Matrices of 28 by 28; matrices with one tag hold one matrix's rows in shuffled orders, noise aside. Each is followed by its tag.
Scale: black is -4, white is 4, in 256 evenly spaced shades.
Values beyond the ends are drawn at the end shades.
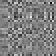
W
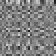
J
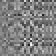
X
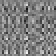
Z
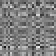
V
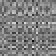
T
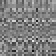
T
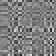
W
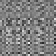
J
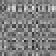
T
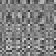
J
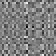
Z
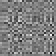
W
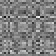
V
